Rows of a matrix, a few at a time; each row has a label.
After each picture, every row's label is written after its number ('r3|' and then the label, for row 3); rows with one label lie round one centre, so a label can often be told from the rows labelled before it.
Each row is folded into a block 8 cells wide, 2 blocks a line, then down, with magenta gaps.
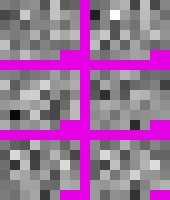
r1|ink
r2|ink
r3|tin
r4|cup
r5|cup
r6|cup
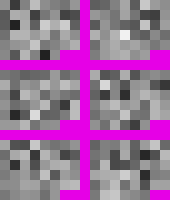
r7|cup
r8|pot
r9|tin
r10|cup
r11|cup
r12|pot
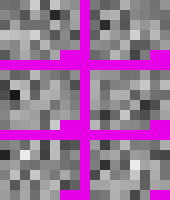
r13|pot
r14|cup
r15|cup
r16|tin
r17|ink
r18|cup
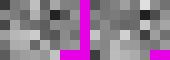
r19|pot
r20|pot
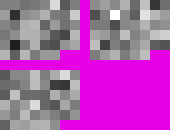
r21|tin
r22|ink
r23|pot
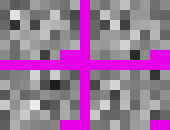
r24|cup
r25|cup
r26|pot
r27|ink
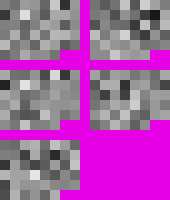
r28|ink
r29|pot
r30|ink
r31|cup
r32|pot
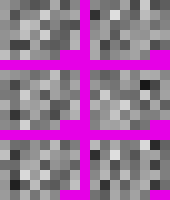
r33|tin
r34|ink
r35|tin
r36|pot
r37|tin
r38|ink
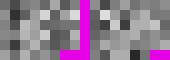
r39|tin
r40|cup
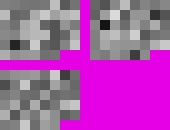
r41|tin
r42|cup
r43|ink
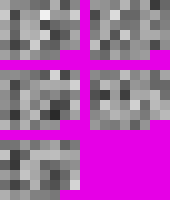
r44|tin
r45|ink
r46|tin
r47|cup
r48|tin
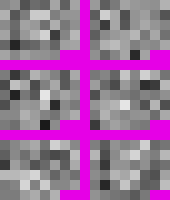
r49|tin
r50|cup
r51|cup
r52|pot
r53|pot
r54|tin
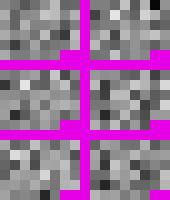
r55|tin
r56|ink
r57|ink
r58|tin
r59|cup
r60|tin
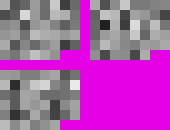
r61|ink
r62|cup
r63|tin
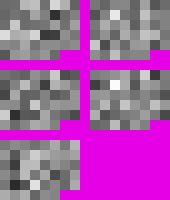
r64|pot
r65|ink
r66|ink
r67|ink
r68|tin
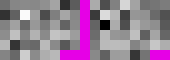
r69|ink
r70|cup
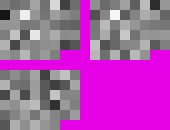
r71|ink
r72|ink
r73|pot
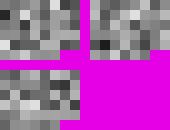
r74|ink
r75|tin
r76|pot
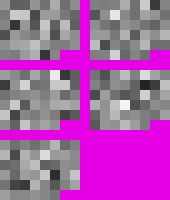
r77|cup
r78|ink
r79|ink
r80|pot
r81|tin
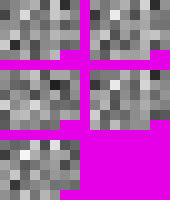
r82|ink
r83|ink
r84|pot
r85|ink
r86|ink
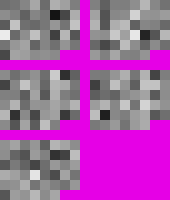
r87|pot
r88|tin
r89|ink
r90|ink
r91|pot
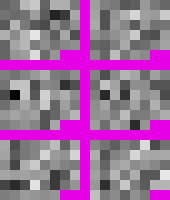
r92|pot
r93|tin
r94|cup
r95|cup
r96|tin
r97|tin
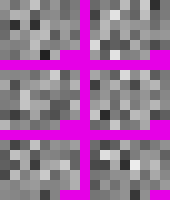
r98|cup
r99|ink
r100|tin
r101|ink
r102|cup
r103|cup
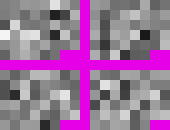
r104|pot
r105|tin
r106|cup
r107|cup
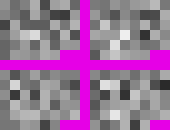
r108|pot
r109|pot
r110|cup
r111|cup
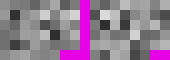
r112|tin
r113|cup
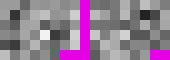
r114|tin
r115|pot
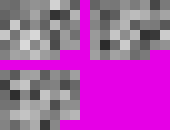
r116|pot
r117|tin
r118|cup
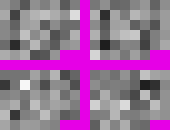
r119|tin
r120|tin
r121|ink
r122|pot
